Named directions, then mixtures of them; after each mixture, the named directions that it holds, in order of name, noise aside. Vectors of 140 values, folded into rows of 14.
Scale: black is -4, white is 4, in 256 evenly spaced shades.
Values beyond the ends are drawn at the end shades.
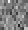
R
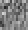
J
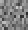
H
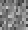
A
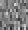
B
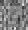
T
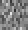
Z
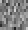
A, J, Z.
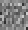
A, H, T.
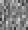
T.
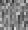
J, T.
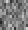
A, J, R.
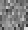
A, R.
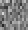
H, J.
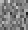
B, H, R.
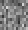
A, T.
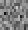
B, H.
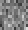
A, J, R.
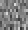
B.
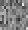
A, J, T.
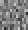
B, H.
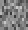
A, H, R.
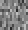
A, B.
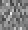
Z.
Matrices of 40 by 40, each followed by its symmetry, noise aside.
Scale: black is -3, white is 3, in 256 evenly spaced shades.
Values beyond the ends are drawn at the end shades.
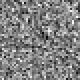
symmetric across the other diagonal.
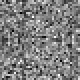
mirrored top to bottom.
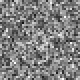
same after a half turn.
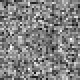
mirrored top to bottom.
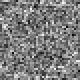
same after a half turn.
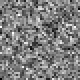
symmetric across the other diagonal.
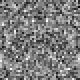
mirrored left to right.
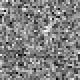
no symmetry.
